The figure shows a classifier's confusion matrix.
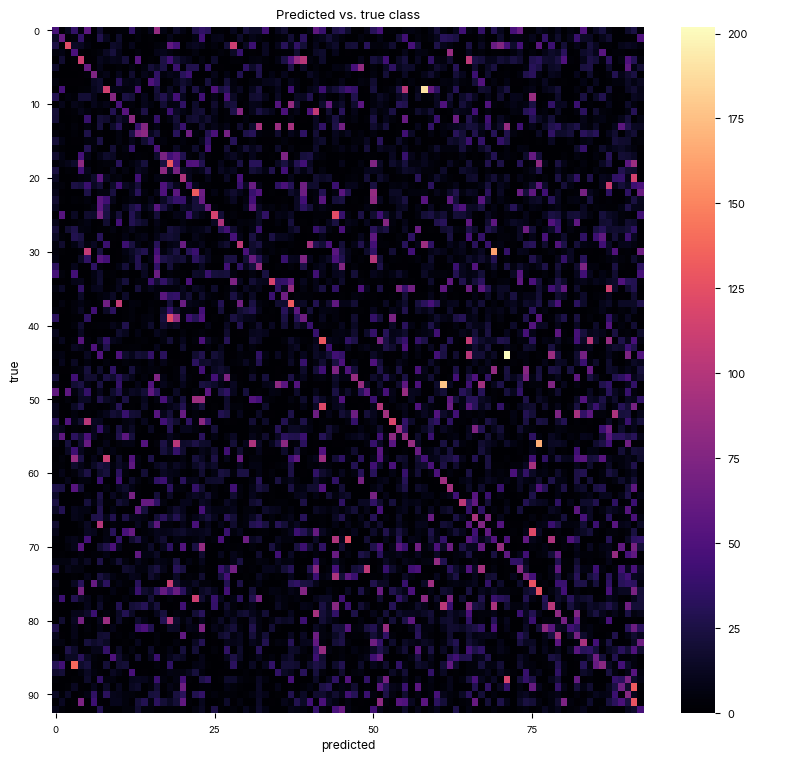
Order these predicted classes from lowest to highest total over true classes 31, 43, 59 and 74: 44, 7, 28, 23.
28, 23, 7, 44
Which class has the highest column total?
91
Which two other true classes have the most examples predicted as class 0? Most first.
49, 33
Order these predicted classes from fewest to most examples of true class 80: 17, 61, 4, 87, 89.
89, 61, 17, 87, 4
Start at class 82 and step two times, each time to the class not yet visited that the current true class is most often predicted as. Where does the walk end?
41
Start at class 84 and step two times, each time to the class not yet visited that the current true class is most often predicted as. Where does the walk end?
65
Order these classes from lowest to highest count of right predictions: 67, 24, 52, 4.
24, 67, 52, 4
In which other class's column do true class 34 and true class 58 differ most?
8
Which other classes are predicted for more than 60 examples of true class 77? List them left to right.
22, 32, 58, 62
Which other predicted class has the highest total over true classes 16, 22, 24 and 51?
42
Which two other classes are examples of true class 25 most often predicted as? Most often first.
44, 7
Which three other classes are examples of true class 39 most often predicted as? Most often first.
18, 19, 53
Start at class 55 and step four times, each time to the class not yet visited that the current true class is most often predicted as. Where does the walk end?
61
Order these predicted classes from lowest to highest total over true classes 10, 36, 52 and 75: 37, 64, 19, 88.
64, 19, 88, 37
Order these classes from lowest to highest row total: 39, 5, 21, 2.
5, 39, 21, 2
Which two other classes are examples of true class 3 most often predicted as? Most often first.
62, 86
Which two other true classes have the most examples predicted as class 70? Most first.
2, 67
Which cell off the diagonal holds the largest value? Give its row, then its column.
44, 71
